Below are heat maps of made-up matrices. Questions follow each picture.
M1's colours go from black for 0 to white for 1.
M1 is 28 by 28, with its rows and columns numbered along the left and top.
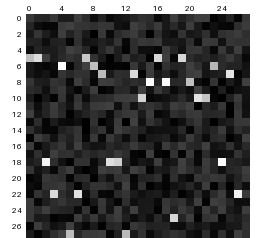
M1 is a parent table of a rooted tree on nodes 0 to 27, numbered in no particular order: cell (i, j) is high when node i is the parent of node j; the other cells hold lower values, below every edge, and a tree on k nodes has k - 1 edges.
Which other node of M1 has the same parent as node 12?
5
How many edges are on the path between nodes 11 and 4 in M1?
5
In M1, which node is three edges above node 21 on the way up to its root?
25
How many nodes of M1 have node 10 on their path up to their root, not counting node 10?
12
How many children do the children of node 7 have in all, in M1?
1
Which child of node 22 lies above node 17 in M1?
6
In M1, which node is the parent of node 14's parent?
18
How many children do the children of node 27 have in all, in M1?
5
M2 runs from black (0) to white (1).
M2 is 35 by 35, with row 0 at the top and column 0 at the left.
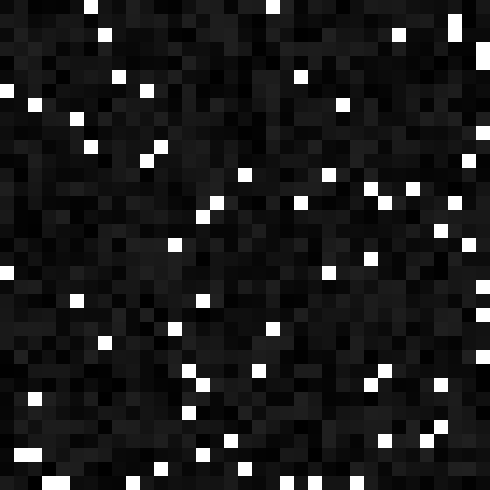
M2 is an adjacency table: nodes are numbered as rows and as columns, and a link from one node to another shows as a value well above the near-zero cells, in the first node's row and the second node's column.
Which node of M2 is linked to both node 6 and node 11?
node 10
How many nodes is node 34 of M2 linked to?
6
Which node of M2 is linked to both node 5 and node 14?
node 21
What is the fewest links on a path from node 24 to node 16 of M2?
7
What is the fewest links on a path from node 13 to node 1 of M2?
5
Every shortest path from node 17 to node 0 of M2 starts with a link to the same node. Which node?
node 12
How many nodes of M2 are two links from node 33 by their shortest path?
2
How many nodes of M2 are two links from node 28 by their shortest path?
2
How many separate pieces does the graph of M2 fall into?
3
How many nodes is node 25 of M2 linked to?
1
